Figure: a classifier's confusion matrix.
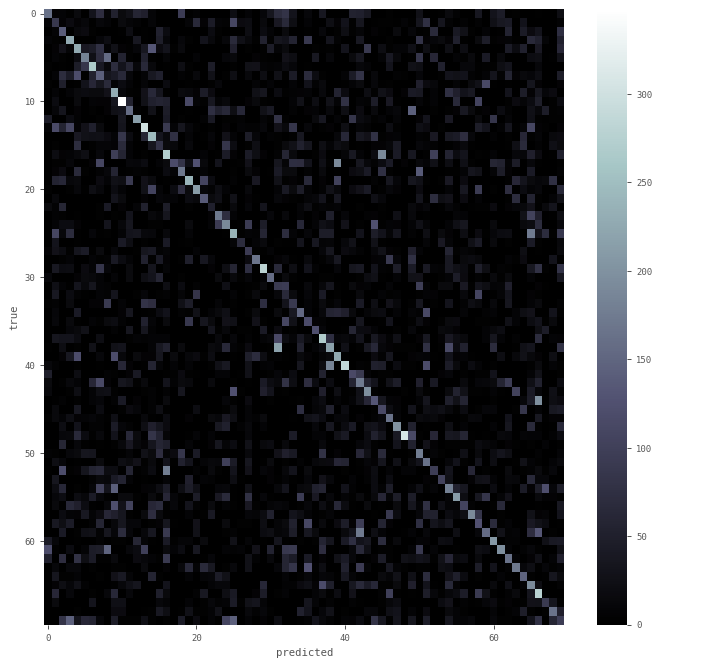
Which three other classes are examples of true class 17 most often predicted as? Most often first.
39, 20, 7
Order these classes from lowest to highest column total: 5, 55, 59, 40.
59, 5, 55, 40
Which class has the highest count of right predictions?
10
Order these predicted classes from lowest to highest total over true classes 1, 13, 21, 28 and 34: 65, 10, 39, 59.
59, 10, 39, 65
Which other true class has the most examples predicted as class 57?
52
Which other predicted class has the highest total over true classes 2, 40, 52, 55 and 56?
16
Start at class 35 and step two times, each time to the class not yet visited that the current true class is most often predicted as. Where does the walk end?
58
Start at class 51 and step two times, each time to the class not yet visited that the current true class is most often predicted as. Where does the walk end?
44
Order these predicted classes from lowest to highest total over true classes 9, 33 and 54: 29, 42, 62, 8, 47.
47, 42, 62, 29, 8
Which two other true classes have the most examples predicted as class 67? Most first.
54, 25
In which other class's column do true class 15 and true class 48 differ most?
49
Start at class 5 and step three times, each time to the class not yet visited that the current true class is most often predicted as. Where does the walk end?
42
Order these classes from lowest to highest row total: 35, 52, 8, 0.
8, 35, 52, 0
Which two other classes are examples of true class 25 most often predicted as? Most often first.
65, 1
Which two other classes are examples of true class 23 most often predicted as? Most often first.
65, 24
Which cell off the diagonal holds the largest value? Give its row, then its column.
38, 31
